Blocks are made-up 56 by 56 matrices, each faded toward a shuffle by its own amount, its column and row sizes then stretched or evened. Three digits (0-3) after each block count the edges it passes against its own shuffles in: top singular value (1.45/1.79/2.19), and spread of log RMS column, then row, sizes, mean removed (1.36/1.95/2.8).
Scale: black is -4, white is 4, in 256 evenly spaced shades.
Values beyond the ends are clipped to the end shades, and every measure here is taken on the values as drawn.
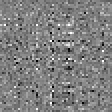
2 2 2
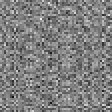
3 2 0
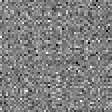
3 1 0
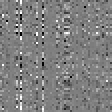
3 3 1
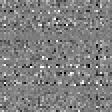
1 1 3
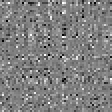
2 2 2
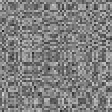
3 1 0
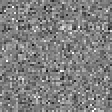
2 0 1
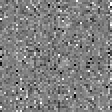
2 2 0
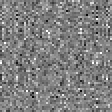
2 1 0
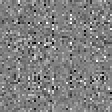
2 2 1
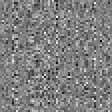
2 3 0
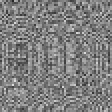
3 1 0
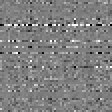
2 1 3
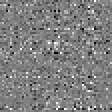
2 1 2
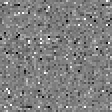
0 1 1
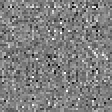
2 1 1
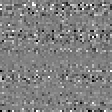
0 1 3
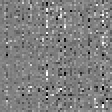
0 3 1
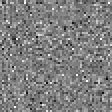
2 0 1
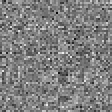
2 0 1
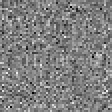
2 1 0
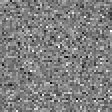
1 0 1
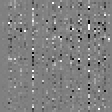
1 3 1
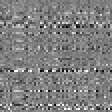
3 0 3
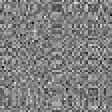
3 1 1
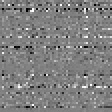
2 1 3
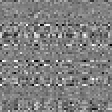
3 1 3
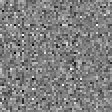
0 1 2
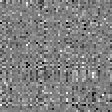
3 2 1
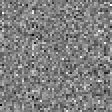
1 1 0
